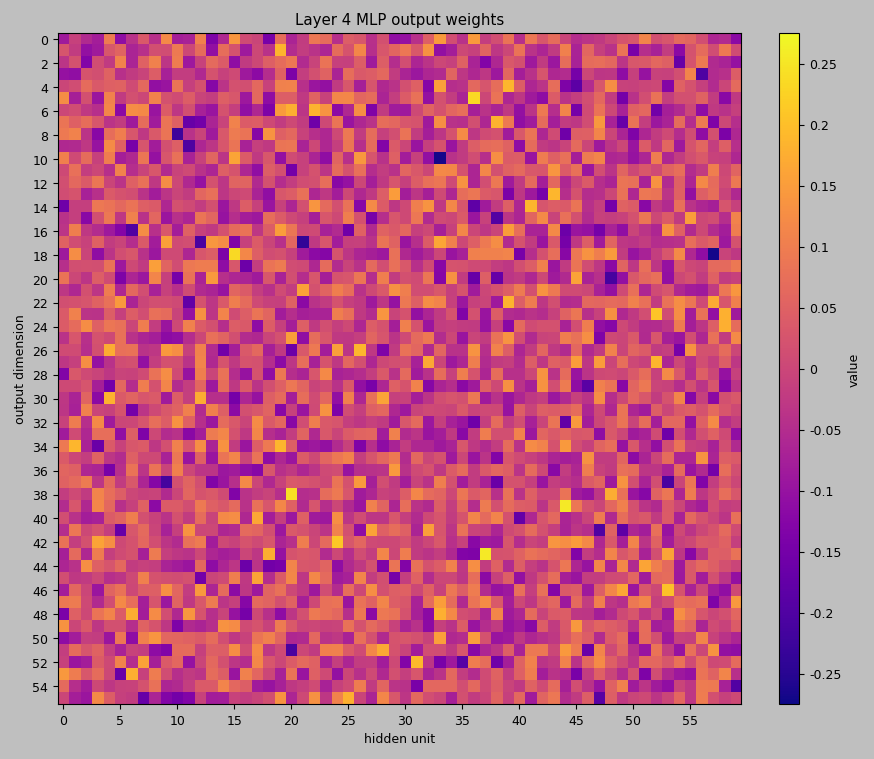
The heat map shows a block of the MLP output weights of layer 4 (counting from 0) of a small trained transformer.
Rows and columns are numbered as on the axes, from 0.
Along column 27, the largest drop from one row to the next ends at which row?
15
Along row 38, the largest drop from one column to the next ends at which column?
21
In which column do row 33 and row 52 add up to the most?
17
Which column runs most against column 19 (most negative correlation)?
52
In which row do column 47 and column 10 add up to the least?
55
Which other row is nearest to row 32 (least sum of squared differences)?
11
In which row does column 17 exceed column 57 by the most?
18
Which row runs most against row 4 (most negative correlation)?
20
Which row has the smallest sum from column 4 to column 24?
44
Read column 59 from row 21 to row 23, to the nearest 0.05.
0.15 0.1 -0.1
